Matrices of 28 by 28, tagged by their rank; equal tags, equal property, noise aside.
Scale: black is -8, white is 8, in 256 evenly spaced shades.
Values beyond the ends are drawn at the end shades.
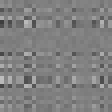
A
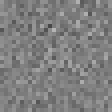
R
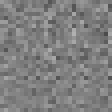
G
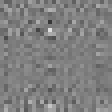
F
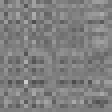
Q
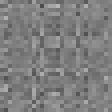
F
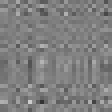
Q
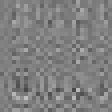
F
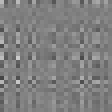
A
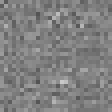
R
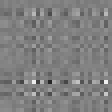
A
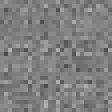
G
